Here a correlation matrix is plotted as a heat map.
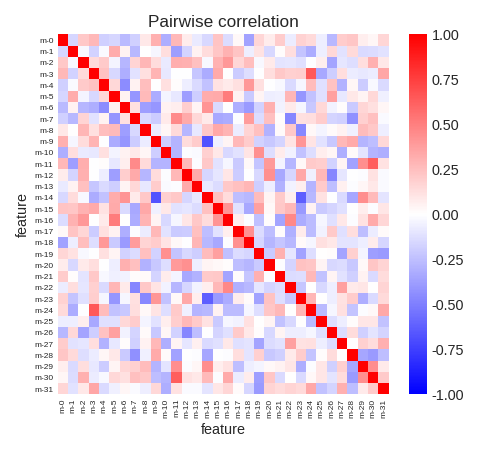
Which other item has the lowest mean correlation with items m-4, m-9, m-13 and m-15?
m-6
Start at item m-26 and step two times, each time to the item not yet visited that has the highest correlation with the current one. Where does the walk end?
m-16
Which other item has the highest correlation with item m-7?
m-11
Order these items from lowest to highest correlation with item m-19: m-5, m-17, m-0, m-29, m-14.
m-17, m-29, m-5, m-0, m-14
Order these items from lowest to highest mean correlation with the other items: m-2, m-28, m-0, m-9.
m-28, m-9, m-0, m-2
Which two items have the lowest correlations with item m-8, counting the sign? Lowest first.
m-23, m-6
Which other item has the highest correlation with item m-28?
m-9
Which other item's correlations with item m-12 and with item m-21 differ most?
m-13
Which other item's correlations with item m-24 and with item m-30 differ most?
m-3
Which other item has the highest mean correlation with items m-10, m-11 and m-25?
m-7
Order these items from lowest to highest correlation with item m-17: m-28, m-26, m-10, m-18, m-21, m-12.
m-12, m-10, m-21, m-28, m-26, m-18
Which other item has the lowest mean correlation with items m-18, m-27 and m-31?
m-19
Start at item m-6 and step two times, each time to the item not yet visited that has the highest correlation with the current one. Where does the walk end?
m-29
